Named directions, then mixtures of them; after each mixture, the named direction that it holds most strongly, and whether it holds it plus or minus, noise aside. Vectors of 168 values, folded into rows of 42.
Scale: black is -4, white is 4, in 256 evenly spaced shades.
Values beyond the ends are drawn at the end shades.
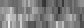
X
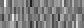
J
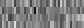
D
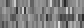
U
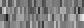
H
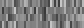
D, plus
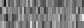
H, plus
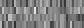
D, minus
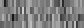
J, minus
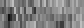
X, minus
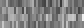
U, minus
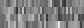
U, plus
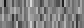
J, minus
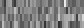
U, minus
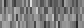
J, minus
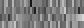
D, plus
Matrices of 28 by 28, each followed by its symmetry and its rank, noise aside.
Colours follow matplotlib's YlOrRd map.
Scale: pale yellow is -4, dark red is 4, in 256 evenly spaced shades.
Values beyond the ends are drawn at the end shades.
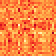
no symmetry, rank four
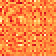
no symmetry, rank four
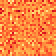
antisymmetric, rank six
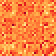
symmetric, rank four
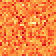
no symmetry, rank six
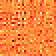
antisymmetric, rank four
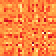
antisymmetric, rank four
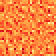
antisymmetric, rank four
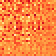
antisymmetric, rank four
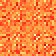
symmetric, rank four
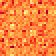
symmetric, rank four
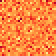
symmetric, rank six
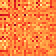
symmetric, rank four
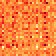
no symmetry, rank four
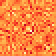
symmetric, rank six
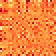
antisymmetric, rank six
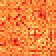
symmetric, rank eight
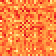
no symmetry, rank eight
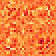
symmetric, rank four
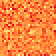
no symmetry, rank eight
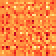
antisymmetric, rank four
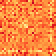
symmetric, rank six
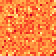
symmetric, rank eight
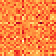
antisymmetric, rank six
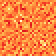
symmetric, rank six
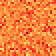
no symmetry, rank eight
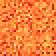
no symmetry, rank eight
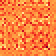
symmetric, rank four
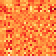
antisymmetric, rank four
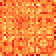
symmetric, rank four
